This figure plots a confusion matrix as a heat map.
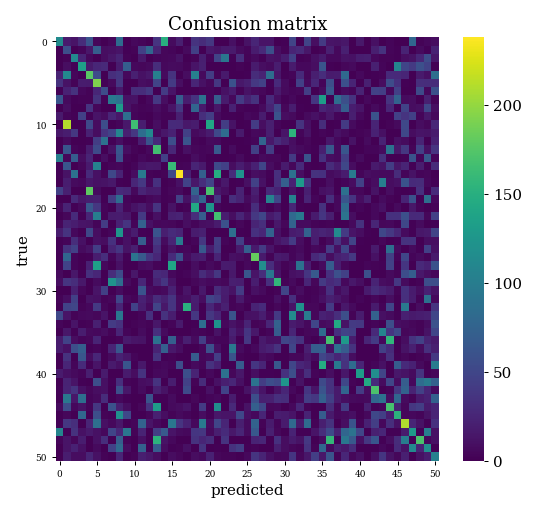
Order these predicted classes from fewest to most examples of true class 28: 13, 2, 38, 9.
9, 2, 13, 38
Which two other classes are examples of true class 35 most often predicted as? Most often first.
43, 29
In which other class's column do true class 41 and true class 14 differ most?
30
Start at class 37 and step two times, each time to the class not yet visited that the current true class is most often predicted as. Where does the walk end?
8
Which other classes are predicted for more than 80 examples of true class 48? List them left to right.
13, 36, 38, 46
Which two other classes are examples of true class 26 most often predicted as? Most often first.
10, 1
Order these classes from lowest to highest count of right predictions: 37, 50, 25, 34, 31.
31, 34, 25, 37, 50
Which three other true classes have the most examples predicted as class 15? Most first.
27, 46, 36
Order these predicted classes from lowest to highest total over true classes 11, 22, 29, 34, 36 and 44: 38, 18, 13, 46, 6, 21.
18, 6, 46, 38, 13, 21
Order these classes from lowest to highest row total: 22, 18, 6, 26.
22, 6, 18, 26
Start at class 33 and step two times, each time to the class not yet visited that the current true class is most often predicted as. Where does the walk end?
49
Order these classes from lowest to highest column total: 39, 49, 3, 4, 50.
3, 39, 4, 49, 50
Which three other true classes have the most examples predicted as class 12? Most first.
11, 1, 43
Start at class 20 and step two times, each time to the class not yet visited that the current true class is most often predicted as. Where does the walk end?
4
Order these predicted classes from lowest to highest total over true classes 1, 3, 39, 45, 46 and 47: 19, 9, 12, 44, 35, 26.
44, 12, 19, 26, 9, 35
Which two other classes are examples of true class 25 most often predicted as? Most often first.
44, 19
